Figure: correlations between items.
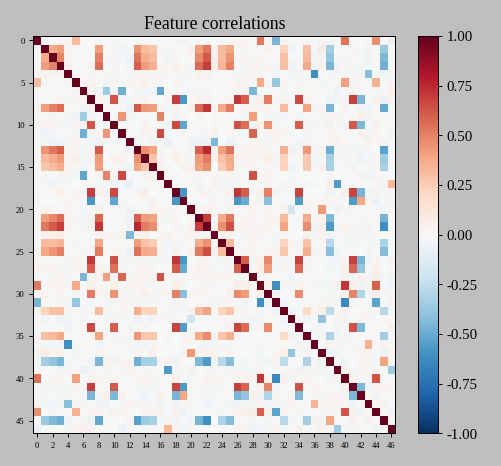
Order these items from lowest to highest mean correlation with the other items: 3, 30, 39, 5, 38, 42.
38, 42, 39, 5, 30, 3
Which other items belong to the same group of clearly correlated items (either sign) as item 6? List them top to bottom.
9, 11, 16, 28
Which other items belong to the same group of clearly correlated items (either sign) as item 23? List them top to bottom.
12
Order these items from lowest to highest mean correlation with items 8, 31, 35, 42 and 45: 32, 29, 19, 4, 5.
29, 5, 4, 32, 19
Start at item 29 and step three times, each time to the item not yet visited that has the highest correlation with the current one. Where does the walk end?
0
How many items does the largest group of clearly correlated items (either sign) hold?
15
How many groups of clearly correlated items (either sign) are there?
8
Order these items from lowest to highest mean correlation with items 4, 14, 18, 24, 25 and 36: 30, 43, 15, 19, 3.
19, 43, 30, 15, 3
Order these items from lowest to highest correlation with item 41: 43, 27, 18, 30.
43, 30, 27, 18
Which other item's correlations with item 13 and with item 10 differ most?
22
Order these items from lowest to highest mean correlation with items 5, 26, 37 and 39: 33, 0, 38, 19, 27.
19, 33, 38, 0, 27
